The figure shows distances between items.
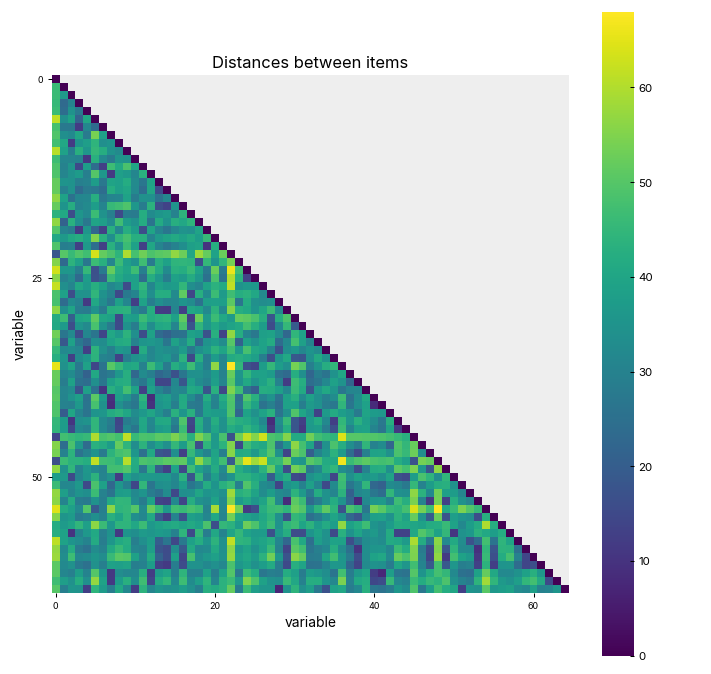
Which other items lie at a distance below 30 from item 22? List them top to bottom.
0, 45, 48
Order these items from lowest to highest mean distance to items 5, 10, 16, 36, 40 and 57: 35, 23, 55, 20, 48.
55, 35, 23, 20, 48
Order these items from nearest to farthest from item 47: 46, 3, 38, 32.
38, 32, 3, 46
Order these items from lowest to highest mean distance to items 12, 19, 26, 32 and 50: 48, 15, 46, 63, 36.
15, 63, 36, 46, 48
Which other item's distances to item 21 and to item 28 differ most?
64
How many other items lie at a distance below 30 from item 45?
3
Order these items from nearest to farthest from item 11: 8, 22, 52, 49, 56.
49, 52, 8, 56, 22
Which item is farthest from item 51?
54
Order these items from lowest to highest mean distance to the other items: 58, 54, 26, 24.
58, 26, 24, 54
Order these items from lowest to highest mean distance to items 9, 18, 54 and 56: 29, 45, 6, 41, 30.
41, 6, 29, 30, 45
